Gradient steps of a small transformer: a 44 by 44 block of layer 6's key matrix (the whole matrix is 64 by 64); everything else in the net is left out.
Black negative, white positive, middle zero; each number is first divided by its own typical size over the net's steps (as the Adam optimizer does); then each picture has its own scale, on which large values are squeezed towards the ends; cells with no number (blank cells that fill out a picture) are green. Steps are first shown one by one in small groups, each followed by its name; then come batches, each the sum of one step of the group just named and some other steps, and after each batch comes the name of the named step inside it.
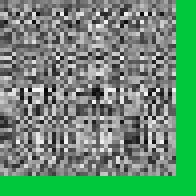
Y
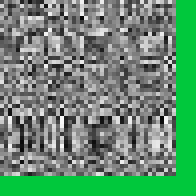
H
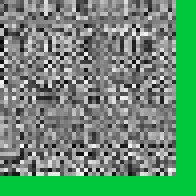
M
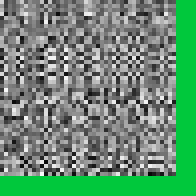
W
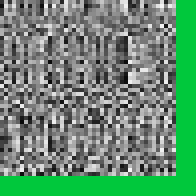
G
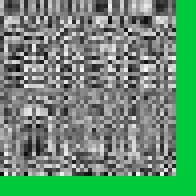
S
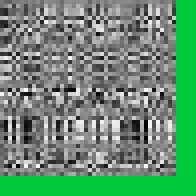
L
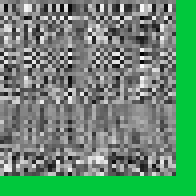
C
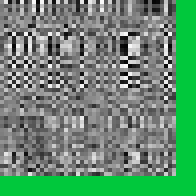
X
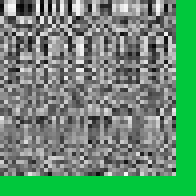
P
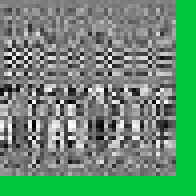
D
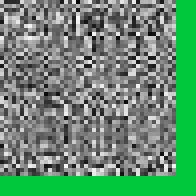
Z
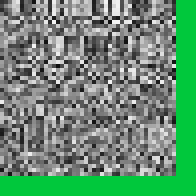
H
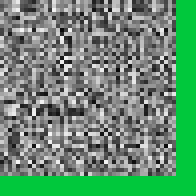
W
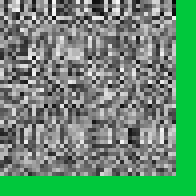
Y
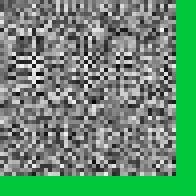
C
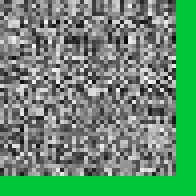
S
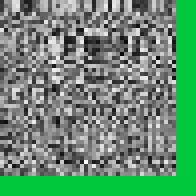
Y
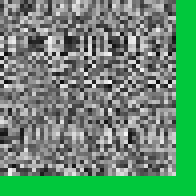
P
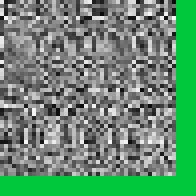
Z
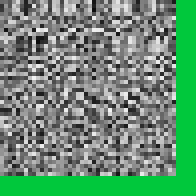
M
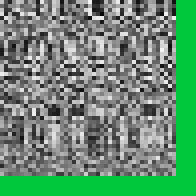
X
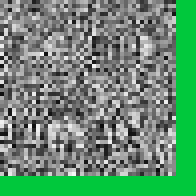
D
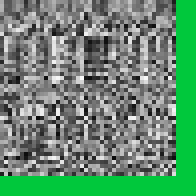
S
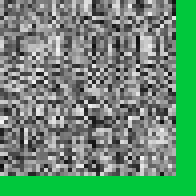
H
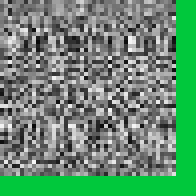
D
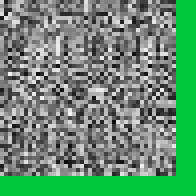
D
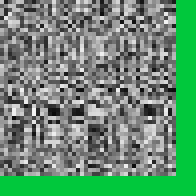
P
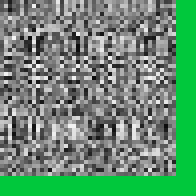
D
